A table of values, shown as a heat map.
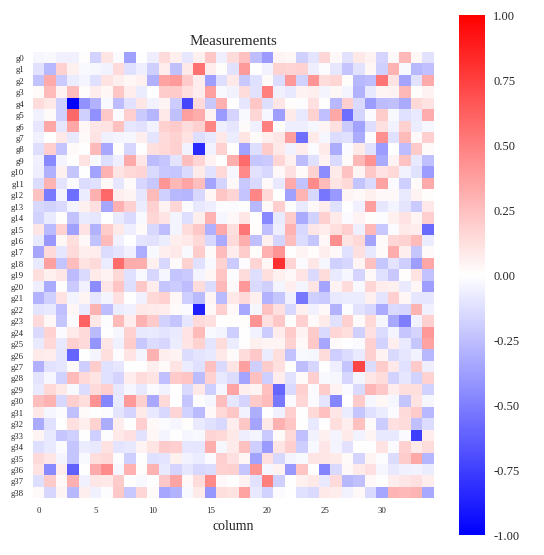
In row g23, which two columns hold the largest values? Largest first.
4, 19
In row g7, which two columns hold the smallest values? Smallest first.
23, 28
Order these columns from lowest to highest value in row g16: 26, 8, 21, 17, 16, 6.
16, 21, 8, 17, 6, 26
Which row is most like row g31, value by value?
g35
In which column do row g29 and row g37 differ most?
15
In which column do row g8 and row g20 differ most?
14
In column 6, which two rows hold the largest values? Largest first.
g12, g36
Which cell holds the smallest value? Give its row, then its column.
g4, 3
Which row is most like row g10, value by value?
g20
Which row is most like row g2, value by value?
g11
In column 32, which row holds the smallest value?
g23
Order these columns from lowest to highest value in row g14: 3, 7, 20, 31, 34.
20, 3, 7, 31, 34
